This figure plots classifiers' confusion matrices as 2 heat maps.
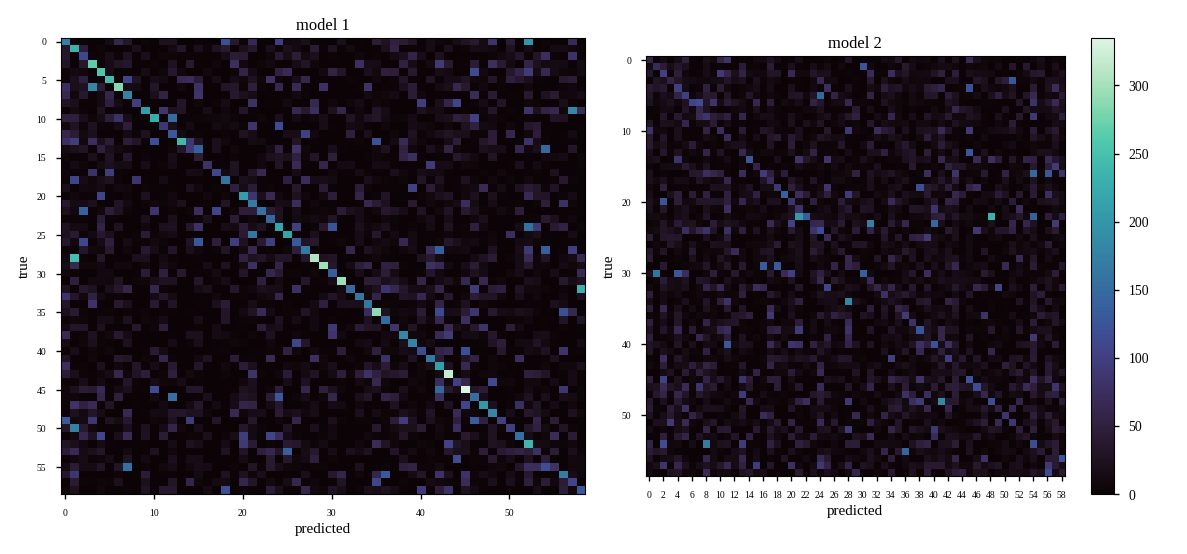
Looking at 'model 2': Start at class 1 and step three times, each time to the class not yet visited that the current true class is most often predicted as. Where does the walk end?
45
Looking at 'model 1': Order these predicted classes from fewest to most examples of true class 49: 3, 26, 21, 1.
1, 21, 26, 3
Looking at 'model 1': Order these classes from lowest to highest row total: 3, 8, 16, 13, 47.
16, 8, 47, 3, 13
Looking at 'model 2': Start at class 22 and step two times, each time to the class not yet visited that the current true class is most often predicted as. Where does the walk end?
41
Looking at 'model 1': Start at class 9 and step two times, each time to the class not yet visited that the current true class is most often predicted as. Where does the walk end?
35
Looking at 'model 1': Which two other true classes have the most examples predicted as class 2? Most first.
22, 26
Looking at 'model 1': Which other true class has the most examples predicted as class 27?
12
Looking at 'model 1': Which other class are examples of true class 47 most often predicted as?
45
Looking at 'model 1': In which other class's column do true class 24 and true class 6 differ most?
3
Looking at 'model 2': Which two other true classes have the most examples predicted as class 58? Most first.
56, 16
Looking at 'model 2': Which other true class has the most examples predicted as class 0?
10
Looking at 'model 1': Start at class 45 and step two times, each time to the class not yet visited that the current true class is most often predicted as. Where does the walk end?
0
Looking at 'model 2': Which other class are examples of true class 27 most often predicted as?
12
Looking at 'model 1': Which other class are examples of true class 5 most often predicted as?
7
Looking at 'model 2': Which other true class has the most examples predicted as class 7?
6
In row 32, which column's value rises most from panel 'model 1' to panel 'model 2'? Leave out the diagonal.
25
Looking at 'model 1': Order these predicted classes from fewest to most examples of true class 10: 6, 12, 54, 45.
54, 45, 6, 12
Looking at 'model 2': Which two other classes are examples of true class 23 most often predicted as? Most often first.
31, 40
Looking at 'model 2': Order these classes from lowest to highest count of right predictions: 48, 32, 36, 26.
26, 32, 36, 48
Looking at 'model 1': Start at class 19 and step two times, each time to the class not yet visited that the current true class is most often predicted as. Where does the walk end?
26
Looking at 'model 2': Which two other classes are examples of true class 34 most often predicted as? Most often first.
28, 11
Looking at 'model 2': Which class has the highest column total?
54
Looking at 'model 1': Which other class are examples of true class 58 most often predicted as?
18
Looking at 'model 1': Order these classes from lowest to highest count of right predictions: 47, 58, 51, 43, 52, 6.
58, 51, 47, 52, 6, 43
